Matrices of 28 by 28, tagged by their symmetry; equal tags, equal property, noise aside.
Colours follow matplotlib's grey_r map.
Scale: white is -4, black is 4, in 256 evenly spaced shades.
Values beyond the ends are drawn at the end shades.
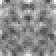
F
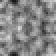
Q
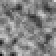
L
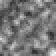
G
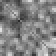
G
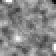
L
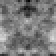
F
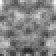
F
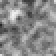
G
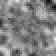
L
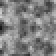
Q
